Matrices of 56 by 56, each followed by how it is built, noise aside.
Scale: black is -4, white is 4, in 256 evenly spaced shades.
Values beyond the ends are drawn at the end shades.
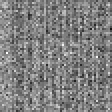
blocks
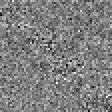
block diagonal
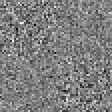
block diagonal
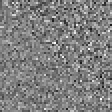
upper triangular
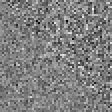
upper triangular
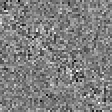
block diagonal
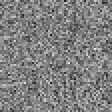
repeating rows
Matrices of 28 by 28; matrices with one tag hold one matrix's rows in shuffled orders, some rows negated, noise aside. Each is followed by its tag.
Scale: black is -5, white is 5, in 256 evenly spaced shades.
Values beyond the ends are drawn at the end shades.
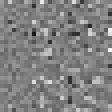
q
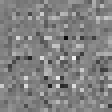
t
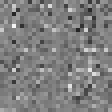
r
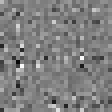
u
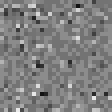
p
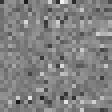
t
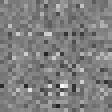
t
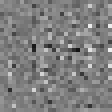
q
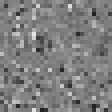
p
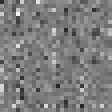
u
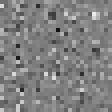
u
